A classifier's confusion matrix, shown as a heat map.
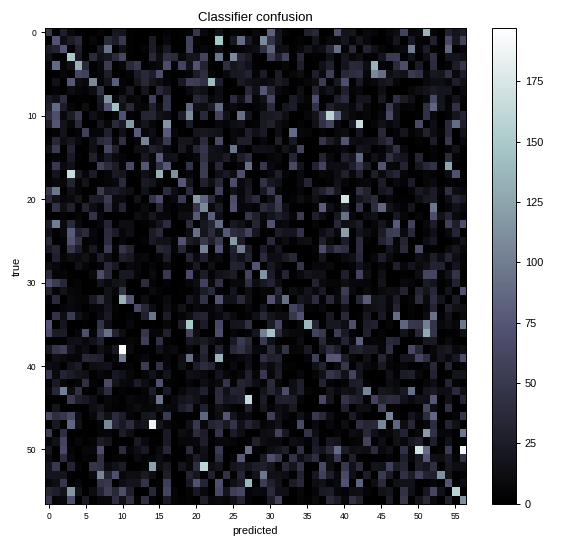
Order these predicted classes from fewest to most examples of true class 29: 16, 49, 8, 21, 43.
49, 43, 21, 8, 16
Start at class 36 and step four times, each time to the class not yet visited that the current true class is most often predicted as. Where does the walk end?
26
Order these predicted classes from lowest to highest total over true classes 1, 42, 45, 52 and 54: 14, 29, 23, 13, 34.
13, 34, 14, 29, 23
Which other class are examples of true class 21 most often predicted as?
52
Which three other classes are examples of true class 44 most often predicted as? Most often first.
27, 15, 52
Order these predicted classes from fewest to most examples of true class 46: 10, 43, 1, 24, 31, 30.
43, 31, 10, 1, 30, 24
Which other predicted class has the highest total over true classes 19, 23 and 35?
1
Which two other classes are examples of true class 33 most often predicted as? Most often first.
12, 34
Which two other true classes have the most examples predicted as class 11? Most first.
32, 16
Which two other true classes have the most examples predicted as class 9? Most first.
6, 53
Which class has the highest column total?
23
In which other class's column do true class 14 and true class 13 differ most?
25
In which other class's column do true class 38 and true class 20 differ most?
10
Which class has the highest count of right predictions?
50
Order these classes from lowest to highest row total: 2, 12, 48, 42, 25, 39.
42, 12, 48, 25, 2, 39
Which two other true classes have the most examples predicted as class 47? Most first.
34, 23
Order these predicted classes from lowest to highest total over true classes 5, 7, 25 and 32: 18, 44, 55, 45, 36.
55, 18, 36, 44, 45
